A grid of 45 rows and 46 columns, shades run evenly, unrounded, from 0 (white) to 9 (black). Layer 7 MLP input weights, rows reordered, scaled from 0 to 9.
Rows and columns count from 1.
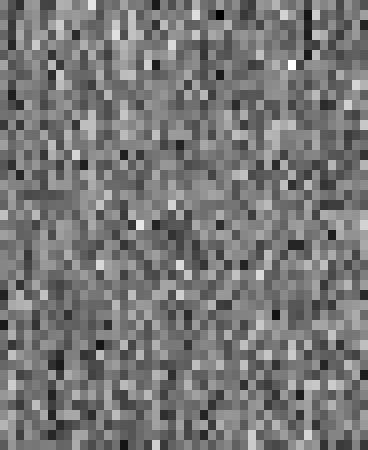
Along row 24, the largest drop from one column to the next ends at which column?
43
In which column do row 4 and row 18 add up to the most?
39
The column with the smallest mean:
17
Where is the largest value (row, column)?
2, 28
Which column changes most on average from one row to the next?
46
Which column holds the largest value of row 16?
16
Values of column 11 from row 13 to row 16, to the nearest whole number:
2 4 5 5
